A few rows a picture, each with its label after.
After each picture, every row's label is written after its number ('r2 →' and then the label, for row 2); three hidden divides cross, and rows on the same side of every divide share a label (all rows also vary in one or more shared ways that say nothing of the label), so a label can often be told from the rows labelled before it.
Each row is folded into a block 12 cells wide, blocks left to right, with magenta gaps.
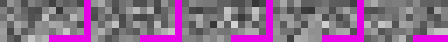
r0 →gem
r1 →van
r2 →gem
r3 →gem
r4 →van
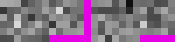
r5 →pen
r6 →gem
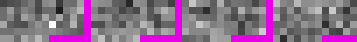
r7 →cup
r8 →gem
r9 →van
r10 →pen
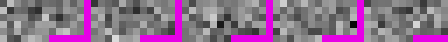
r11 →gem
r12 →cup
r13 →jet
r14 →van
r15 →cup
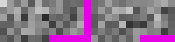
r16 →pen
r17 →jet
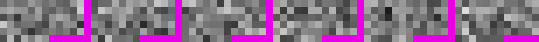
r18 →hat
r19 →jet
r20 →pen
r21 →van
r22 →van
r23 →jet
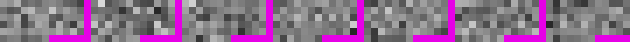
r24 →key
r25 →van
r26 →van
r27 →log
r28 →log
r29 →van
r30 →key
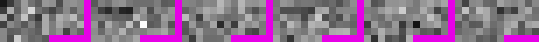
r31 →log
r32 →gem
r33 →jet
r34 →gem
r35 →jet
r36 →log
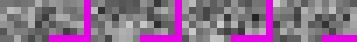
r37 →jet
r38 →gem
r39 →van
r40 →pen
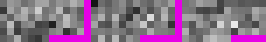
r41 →jet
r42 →cup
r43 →gem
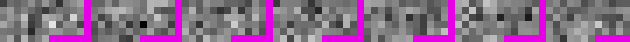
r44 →cup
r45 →jet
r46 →cup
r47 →cup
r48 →van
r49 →van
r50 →gem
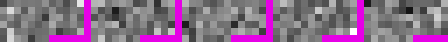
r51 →hat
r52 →van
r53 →key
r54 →van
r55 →cup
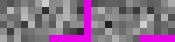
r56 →log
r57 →cup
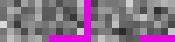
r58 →hat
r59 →hat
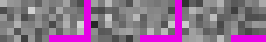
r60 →pen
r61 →key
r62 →hat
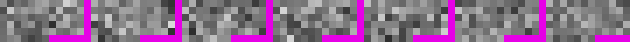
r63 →jet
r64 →key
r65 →gem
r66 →jet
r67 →pen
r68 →cup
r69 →key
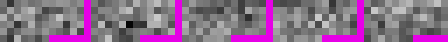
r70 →log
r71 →jet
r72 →gem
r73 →cup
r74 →jet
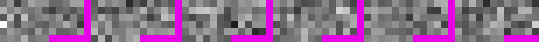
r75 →hat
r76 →gem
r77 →jet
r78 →key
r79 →hat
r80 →key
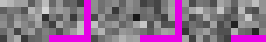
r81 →pen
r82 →van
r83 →jet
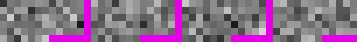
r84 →cup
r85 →pen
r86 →pen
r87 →van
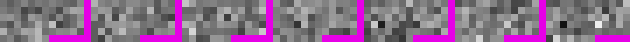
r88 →gem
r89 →pen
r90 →van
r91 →jet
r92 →jet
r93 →cup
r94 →cup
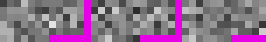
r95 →cup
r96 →log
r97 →hat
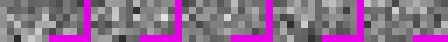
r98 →gem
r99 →log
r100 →log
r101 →jet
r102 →pen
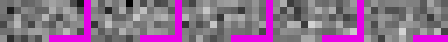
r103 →key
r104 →key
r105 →log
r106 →van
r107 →gem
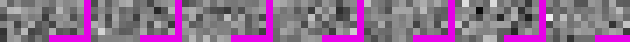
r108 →jet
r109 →hat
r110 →cup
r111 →van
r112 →pen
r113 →van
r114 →key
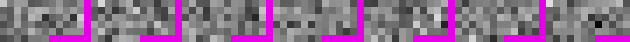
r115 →pen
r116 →van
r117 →van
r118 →log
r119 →cup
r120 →log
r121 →pen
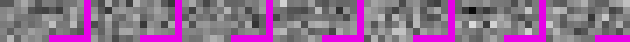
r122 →cup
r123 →key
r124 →van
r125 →van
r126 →gem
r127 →gem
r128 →hat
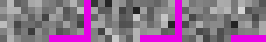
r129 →hat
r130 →cup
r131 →pen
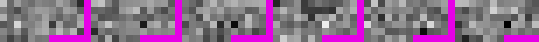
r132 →key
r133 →pen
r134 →jet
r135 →cup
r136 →hat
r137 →pen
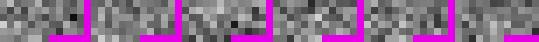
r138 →van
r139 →cup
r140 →jet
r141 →gem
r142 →van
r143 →gem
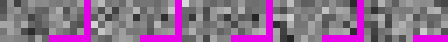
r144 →hat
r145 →van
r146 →pen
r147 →key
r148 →key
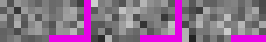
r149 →key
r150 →pen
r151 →key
